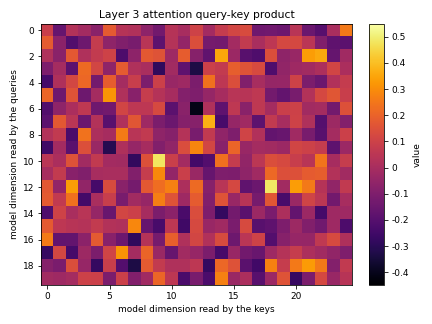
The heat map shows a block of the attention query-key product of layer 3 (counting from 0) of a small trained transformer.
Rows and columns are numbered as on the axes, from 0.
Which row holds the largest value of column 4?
16
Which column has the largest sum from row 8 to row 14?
9
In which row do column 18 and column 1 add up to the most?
12
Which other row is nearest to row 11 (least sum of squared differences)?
10
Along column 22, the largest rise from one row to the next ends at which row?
2
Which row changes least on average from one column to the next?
11
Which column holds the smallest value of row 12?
4
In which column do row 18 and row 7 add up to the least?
17
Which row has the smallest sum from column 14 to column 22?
14
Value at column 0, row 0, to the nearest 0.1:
0.1
